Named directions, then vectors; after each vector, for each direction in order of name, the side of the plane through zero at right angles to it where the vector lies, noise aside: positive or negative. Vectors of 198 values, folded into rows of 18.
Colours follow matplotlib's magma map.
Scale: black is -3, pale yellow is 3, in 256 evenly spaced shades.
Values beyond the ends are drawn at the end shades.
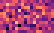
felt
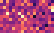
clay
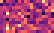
positive, negative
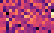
negative, positive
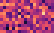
negative, positive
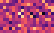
positive, negative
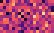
negative, positive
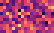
positive, negative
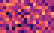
negative, positive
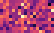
positive, positive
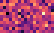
negative, positive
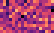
negative, negative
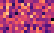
positive, positive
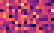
positive, positive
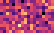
positive, negative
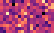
positive, negative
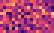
negative, positive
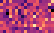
negative, negative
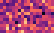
positive, negative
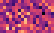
positive, negative
